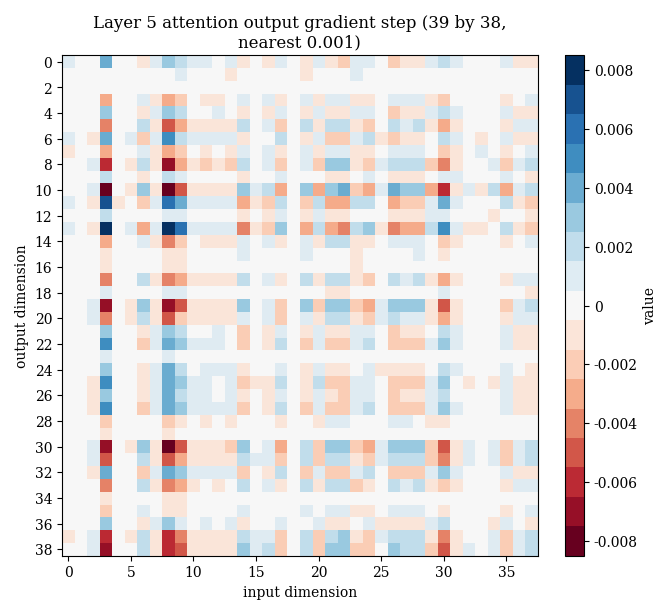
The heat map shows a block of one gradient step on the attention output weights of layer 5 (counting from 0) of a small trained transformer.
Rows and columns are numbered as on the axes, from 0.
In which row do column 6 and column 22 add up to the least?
13
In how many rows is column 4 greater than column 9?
19
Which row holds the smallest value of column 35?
10
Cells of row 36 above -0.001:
28
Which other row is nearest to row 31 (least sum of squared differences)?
37
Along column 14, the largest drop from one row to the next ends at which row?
11
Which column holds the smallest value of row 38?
3
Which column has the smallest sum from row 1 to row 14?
8
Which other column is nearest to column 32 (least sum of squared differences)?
15
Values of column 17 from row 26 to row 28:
0.001 0.002 -0.001
